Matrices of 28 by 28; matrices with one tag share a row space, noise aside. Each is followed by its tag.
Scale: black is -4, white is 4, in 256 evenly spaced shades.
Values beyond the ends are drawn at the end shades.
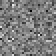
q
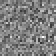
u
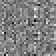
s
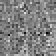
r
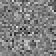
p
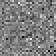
u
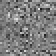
r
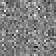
s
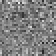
u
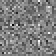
q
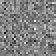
s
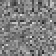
u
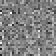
q
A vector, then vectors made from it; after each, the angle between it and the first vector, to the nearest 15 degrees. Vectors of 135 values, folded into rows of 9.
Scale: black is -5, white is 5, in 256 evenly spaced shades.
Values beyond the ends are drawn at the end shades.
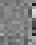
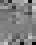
75 degrees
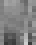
105 degrees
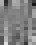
60 degrees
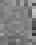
30 degrees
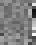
165 degrees
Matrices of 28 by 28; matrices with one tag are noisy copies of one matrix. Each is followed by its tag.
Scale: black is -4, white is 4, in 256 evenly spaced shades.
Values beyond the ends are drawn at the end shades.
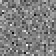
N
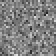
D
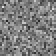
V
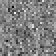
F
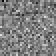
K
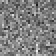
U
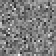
N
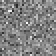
D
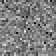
K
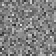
D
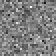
K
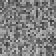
U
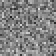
U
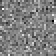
D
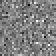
D
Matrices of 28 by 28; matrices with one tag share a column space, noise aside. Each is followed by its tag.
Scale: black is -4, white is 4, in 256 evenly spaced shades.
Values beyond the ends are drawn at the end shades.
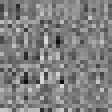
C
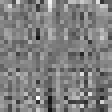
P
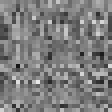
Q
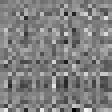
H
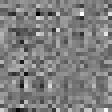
H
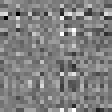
H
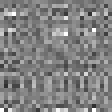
H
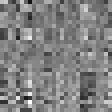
P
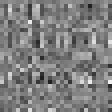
C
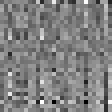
P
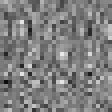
Q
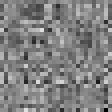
C
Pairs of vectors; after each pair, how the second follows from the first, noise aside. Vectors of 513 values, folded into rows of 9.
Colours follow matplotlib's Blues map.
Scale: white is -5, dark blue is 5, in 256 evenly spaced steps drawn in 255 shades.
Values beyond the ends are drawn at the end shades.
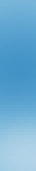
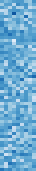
shuffled.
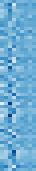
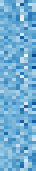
reversed, negated.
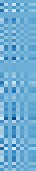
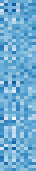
negated.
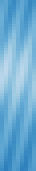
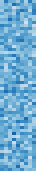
shuffled.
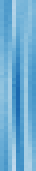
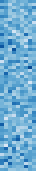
shuffled.
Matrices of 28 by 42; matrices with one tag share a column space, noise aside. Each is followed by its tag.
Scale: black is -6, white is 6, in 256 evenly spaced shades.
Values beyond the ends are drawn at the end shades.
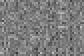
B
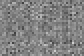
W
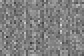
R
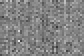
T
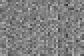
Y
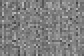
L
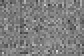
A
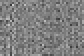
Y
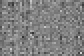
B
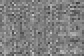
W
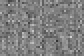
R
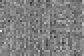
R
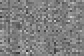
T
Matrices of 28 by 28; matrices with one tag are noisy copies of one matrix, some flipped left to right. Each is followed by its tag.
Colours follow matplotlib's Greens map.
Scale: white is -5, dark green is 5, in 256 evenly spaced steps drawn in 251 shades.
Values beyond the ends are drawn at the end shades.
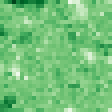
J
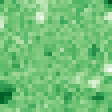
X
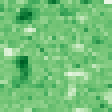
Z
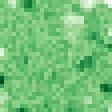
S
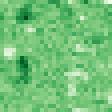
Z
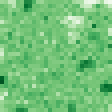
S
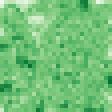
S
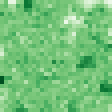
S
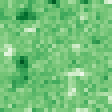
Z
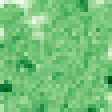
S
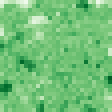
S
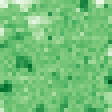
S
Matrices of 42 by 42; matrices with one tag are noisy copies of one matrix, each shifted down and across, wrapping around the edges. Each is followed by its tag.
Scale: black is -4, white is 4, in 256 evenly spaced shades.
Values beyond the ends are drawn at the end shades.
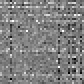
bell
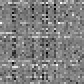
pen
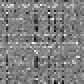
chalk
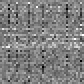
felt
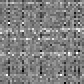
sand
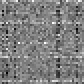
pen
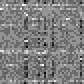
chalk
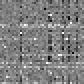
chalk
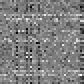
pen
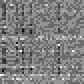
chalk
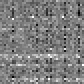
sand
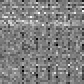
felt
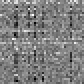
chalk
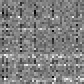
sand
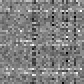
pen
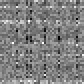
sand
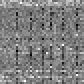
felt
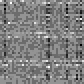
pen
